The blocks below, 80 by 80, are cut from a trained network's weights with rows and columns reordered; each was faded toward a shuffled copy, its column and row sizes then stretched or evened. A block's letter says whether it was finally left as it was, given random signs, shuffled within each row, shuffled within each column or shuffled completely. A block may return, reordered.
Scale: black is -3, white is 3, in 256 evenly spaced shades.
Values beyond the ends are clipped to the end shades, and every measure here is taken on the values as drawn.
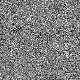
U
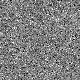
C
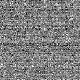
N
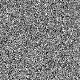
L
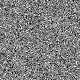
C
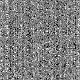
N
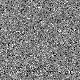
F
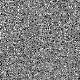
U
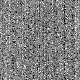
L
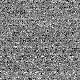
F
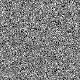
U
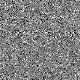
U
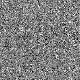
U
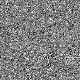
U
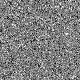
C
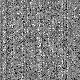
L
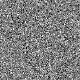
L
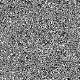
U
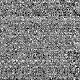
N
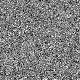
C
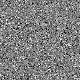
F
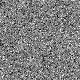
C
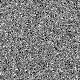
C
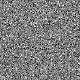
U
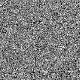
U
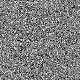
U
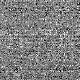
N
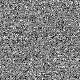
F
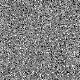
U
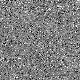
F
